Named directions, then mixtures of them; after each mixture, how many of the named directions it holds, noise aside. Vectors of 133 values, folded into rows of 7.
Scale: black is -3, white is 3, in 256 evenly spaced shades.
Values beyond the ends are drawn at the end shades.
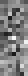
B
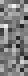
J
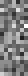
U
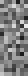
two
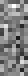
one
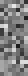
two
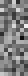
one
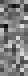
one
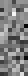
three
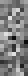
one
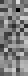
two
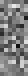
two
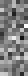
two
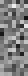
three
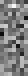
three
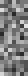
one
